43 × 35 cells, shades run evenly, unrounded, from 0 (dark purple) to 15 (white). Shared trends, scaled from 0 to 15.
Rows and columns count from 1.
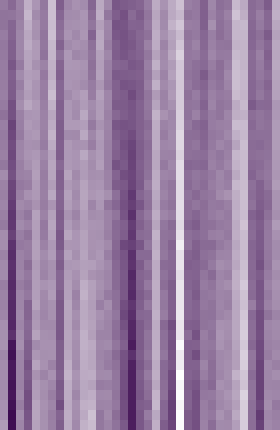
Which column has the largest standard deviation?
22
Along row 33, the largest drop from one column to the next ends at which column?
24
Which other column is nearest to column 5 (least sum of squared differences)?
9
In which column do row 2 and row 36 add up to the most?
23
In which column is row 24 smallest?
17
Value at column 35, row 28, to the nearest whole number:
8
